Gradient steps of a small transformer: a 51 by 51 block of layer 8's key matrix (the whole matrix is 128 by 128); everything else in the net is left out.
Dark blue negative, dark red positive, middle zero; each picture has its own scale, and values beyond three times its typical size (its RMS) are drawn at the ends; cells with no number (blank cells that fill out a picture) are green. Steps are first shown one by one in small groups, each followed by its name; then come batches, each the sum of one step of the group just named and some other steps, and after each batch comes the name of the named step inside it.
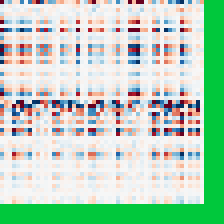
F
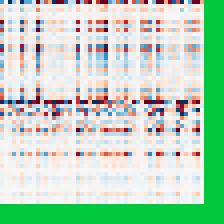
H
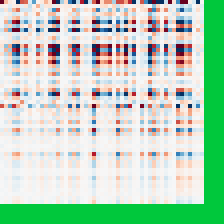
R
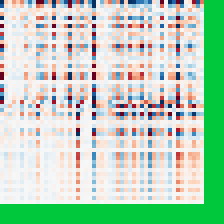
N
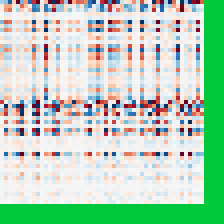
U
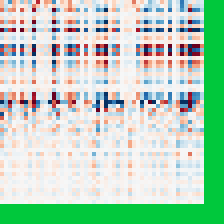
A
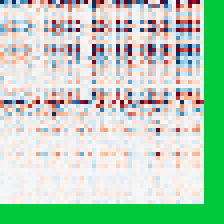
H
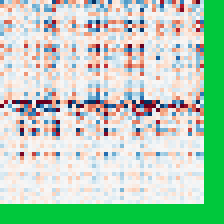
U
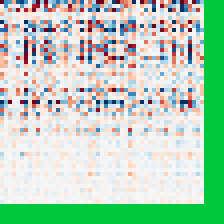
A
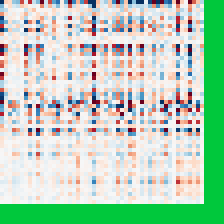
N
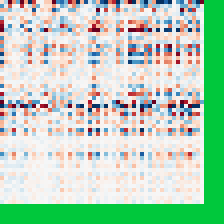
F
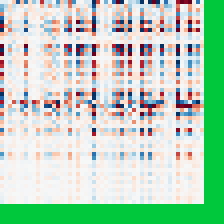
N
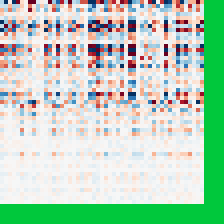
U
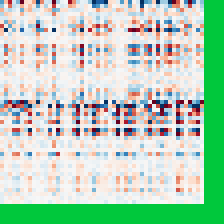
F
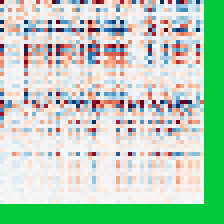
R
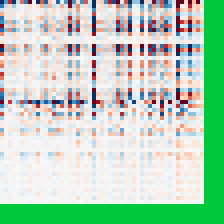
N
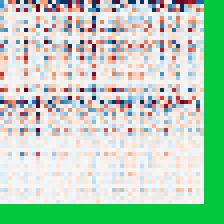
N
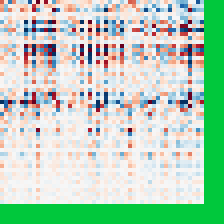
A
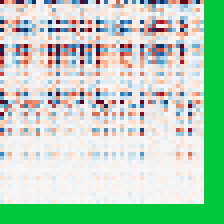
R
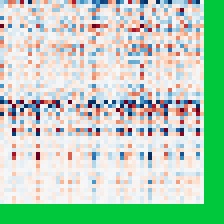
F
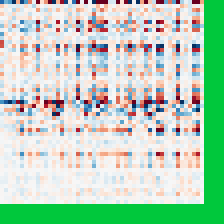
H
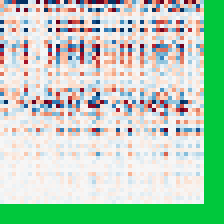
R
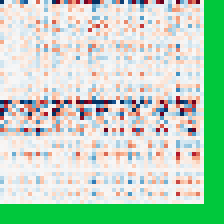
H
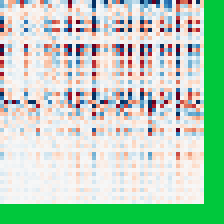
N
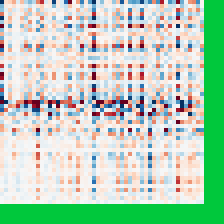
N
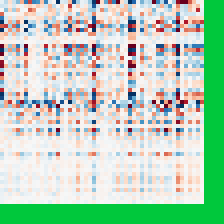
N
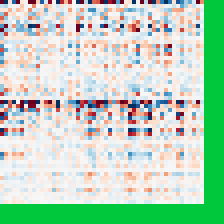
F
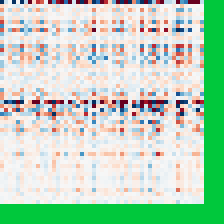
H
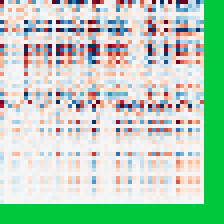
R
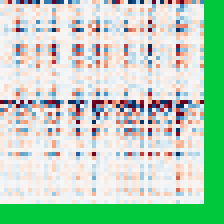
R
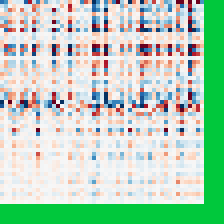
A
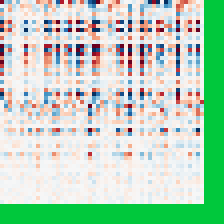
U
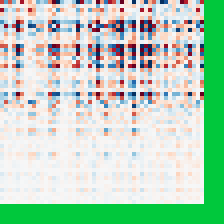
R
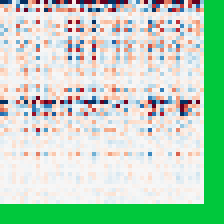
H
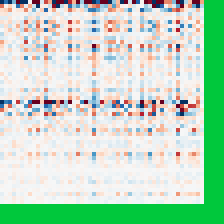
H
